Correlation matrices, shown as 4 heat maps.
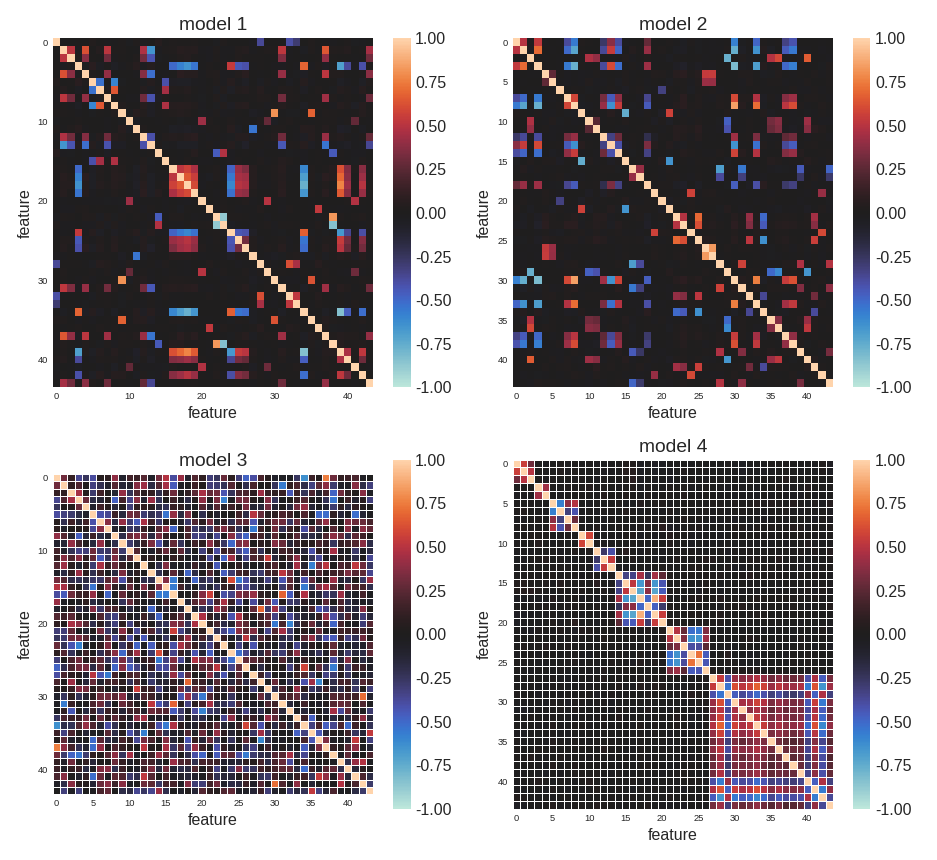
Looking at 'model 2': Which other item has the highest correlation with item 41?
25
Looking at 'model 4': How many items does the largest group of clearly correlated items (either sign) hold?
17
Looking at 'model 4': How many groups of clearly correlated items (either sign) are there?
8
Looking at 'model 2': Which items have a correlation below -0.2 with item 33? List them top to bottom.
0, 1, 3, 13, 18
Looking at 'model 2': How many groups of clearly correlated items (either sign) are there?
8
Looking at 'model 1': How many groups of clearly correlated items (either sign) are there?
9
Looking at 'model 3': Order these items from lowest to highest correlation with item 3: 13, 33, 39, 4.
39, 33, 4, 13
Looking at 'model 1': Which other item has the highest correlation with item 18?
39
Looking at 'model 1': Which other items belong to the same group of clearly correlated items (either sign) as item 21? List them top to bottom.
36
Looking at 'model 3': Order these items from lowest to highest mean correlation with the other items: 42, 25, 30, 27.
27, 25, 30, 42
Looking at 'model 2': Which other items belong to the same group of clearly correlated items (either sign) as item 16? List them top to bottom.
17, 28, 31, 39, 43
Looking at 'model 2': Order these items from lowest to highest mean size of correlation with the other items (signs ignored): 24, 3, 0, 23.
24, 23, 0, 3
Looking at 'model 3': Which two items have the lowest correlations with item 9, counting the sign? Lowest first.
24, 14
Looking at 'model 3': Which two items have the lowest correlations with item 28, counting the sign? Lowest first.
36, 34
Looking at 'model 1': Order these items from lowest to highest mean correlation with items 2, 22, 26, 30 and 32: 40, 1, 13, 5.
13, 5, 40, 1
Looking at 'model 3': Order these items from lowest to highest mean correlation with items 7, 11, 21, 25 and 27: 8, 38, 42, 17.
17, 38, 8, 42
